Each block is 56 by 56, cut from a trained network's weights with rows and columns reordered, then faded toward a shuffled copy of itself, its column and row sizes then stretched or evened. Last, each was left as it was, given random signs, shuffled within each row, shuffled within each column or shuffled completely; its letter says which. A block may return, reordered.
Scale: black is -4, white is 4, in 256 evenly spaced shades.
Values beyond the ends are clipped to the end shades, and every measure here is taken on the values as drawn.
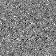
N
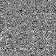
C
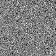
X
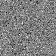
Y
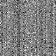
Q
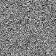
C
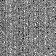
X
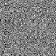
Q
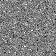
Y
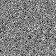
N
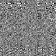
Q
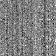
Q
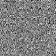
Q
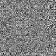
Q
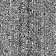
X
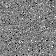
Y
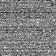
N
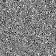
N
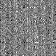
Q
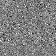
N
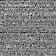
N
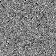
Y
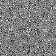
C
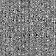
Q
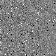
X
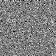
N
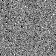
Y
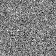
Y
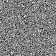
Y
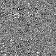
C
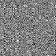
Q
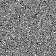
Y
